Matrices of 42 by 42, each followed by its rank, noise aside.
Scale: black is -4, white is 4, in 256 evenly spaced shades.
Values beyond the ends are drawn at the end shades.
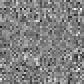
six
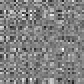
three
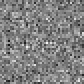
twelve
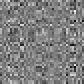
three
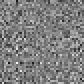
six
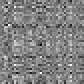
four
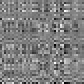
three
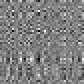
three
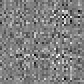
four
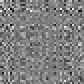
four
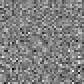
eight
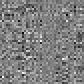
six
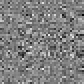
six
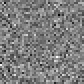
twelve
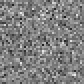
twelve
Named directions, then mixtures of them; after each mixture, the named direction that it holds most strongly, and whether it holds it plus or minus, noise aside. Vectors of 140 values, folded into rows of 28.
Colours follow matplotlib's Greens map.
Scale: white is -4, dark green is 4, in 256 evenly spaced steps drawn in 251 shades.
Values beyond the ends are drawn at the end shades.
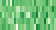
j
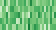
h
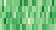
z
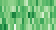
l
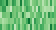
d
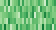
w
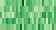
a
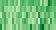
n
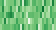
z, plus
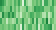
a, minus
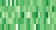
j, plus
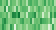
l, plus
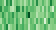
j, minus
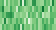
z, plus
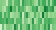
d, minus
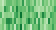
a, plus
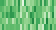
a, minus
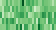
a, plus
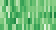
h, plus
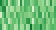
d, plus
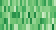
w, minus
